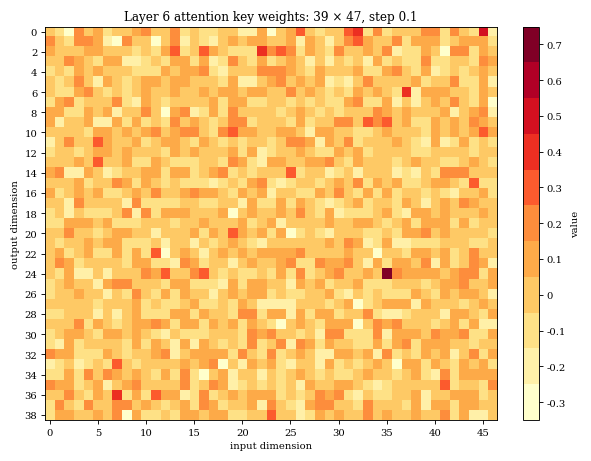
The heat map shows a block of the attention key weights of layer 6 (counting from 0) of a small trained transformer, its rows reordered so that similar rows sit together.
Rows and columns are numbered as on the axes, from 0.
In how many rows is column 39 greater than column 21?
15
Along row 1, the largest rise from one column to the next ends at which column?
8
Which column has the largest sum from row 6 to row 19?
45
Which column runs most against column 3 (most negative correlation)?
17
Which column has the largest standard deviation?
35
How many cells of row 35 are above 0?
14
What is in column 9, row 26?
0.2
